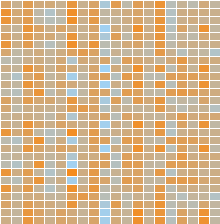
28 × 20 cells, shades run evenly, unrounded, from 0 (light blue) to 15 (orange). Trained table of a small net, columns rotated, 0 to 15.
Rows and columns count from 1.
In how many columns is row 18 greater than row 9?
8
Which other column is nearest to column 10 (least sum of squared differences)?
16
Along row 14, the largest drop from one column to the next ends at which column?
10
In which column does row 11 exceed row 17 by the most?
19
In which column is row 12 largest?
4
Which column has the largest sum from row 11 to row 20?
13
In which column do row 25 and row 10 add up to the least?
2
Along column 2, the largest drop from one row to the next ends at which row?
18
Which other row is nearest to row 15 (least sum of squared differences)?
20
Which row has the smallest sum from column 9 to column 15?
7
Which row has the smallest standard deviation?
15
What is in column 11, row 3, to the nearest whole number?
6
